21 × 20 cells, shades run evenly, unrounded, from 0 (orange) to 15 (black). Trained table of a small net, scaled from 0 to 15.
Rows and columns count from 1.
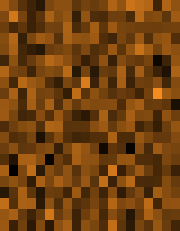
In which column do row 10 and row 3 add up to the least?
8
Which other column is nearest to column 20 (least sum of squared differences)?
14
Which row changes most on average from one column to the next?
16
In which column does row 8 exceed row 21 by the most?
13
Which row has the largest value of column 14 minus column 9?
18
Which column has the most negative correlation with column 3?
2
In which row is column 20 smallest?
7
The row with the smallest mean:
1
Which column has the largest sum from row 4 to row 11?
3
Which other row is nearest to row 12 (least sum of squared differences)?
6
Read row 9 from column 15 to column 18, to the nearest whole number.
9 11 8 0
